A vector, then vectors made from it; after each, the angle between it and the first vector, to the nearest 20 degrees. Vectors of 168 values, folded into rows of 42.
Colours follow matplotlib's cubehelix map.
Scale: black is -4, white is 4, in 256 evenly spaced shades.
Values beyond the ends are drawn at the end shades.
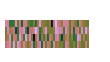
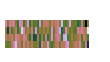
80 degrees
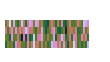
120 degrees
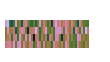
20 degrees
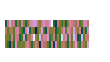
140 degrees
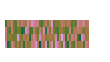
120 degrees
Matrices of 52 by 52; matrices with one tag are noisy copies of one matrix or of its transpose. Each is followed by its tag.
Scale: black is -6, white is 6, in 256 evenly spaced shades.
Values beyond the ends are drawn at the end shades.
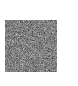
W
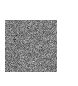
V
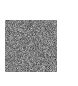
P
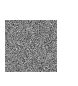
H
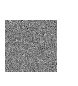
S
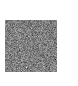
P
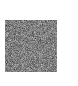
W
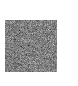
V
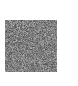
S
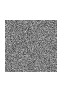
S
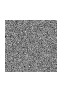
S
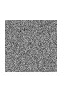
V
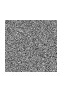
P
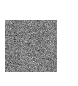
V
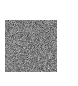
H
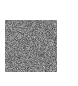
P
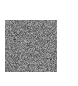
V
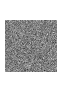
P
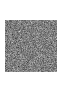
W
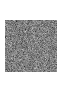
S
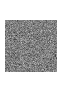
V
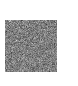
S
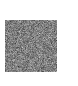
W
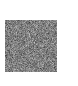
H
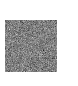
W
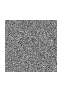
P
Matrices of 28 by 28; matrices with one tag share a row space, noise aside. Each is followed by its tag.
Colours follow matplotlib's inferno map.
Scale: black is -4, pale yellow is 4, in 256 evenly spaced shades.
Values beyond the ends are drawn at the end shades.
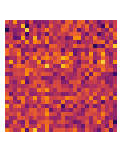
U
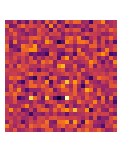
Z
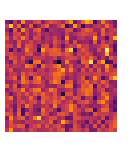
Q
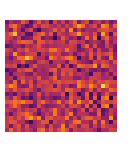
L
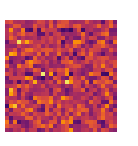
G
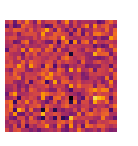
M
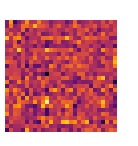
U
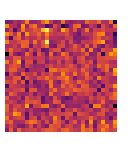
U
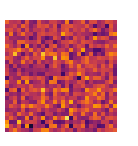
M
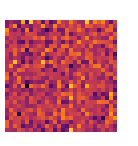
M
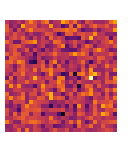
Z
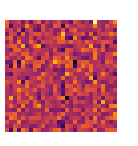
Q
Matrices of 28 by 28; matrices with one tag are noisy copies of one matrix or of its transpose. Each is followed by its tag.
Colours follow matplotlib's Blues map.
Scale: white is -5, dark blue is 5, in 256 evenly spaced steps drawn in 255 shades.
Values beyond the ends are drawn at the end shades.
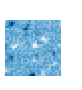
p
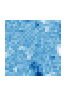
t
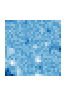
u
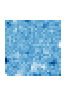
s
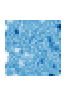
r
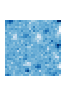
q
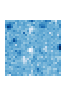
p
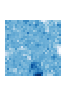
t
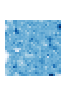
r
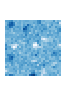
p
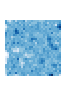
r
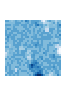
t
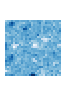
p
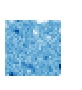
r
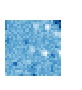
u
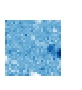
t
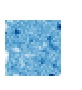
r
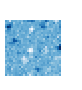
p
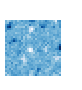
p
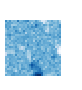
t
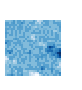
t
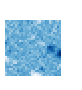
t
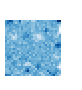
q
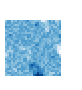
t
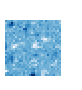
p
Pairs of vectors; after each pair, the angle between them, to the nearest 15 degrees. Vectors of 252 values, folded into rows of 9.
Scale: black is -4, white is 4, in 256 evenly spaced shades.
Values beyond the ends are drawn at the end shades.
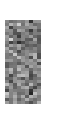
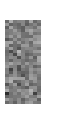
135 degrees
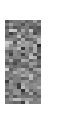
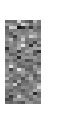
75 degrees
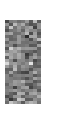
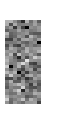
75 degrees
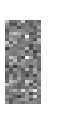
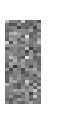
30 degrees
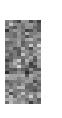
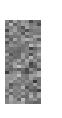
45 degrees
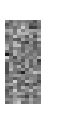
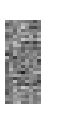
30 degrees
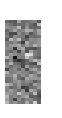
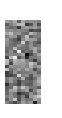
135 degrees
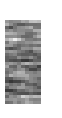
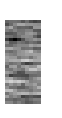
165 degrees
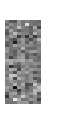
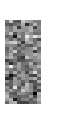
135 degrees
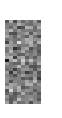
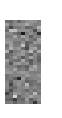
105 degrees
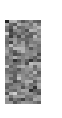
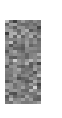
150 degrees
